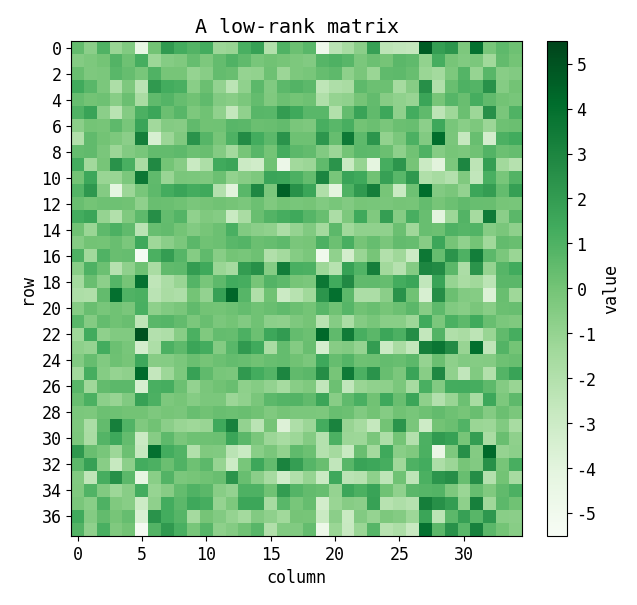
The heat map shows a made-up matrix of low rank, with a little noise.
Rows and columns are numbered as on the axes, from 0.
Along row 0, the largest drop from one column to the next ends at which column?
19
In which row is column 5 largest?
22
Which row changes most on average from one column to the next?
9
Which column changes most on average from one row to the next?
5
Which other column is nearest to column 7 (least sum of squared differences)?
8
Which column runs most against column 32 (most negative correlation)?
28
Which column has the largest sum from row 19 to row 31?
12
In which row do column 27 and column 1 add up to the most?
11
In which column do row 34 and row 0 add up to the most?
27
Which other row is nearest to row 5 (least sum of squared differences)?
32
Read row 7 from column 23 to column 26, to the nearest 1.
2 -1 0 1
